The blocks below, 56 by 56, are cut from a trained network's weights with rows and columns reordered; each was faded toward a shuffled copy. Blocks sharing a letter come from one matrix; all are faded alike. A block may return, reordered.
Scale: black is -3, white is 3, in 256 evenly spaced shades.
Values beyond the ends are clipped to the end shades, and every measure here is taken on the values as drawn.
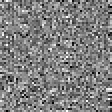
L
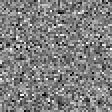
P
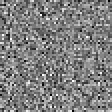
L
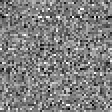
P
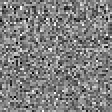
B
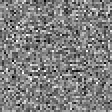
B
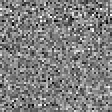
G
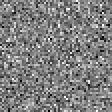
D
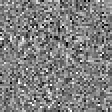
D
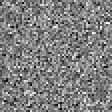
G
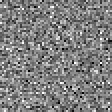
P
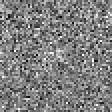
G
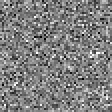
B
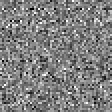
P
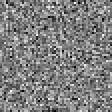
B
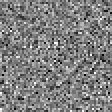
G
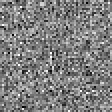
L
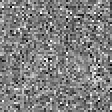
D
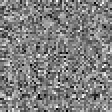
L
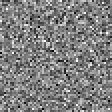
B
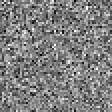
B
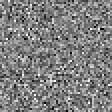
G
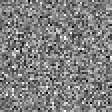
P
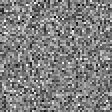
B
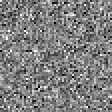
G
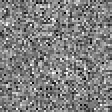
G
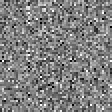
D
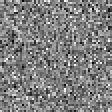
D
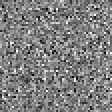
P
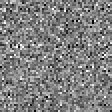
P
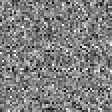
L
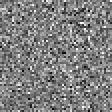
D
